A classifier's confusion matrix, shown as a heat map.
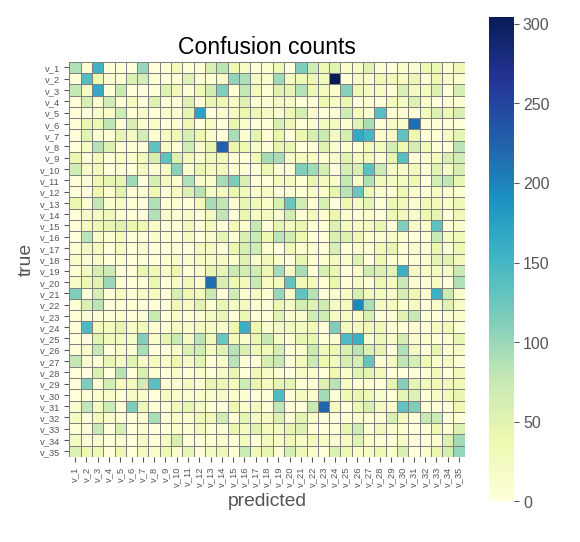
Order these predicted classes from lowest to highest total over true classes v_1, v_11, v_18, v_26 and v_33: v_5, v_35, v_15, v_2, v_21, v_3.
v_2, v_5, v_35, v_21, v_15, v_3
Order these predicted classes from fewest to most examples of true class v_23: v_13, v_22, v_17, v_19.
v_17, v_13, v_19, v_22
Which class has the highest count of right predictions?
v_3
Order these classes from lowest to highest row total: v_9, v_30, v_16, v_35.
v_30, v_16, v_35, v_9
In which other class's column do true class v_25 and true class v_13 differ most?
v_26
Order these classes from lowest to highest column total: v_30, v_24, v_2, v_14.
v_2, v_24, v_14, v_30
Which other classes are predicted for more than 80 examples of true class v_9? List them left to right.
v_18, v_19, v_30
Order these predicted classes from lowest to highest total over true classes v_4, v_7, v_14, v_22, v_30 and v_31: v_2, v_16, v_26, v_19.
v_16, v_2, v_19, v_26
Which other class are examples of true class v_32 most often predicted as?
v_8
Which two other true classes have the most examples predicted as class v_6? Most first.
v_31, v_11
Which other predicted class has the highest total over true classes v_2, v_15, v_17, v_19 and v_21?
v_24
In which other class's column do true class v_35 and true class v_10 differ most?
v_27
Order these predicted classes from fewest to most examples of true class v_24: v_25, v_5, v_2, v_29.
v_29, v_25, v_5, v_2
